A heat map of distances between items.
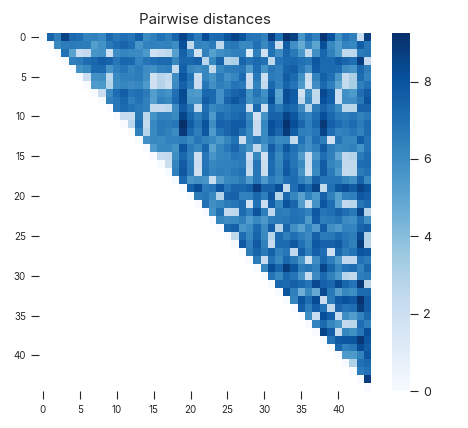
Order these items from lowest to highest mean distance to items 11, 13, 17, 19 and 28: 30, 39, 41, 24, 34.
30, 41, 39, 34, 24
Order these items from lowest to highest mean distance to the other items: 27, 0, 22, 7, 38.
7, 22, 27, 0, 38
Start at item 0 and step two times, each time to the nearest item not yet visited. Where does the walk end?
14
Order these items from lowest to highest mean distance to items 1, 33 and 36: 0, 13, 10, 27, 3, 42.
42, 13, 27, 3, 10, 0
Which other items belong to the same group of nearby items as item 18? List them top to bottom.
4, 23
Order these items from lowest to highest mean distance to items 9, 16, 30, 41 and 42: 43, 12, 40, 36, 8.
36, 40, 8, 12, 43
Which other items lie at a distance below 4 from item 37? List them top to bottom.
7, 8, 35, 40
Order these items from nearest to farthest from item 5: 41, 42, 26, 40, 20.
41, 42, 40, 26, 20
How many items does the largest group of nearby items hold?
13
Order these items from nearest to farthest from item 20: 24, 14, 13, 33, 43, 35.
24, 35, 13, 14, 33, 43
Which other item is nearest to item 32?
1
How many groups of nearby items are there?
9
